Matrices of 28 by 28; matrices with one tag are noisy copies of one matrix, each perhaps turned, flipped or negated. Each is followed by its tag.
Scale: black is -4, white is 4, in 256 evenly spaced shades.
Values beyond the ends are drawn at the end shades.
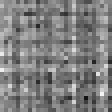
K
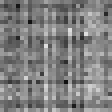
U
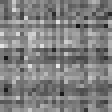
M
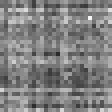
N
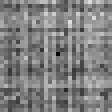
U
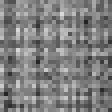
K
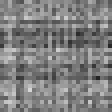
M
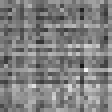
U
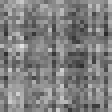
N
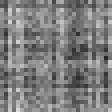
N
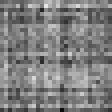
N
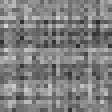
M
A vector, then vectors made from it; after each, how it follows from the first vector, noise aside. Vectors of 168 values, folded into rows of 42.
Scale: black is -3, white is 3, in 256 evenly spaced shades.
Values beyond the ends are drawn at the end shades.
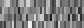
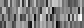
sign-scrambled.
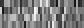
wrapped around.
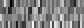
wrapped around, negated.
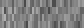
reversed, negated, shrunk.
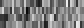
wrapped around, negated.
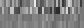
wrapped around, negated, partly zeroed.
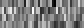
reversed, negated.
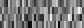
sign-scrambled.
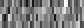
wrapped around.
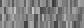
reversed, negated, shrunk.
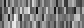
wrapped around.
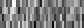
wrapped around.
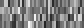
sign-scrambled.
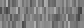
wrapped around, negated, shrunk.
